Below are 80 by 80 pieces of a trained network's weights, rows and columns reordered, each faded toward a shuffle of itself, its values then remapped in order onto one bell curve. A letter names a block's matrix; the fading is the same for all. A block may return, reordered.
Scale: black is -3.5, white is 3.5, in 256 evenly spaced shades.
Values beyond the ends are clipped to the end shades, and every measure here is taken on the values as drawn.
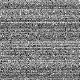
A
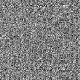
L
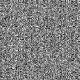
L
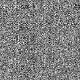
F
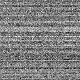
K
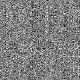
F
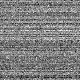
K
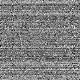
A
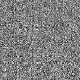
F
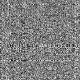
F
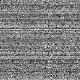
A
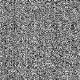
F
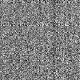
F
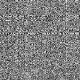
F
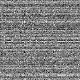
K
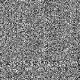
F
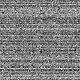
K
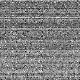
A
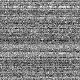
K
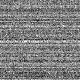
K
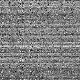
A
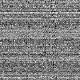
A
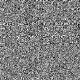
F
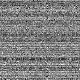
K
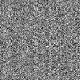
L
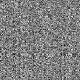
F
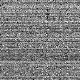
A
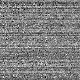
A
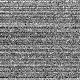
K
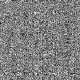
F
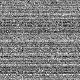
K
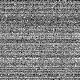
K
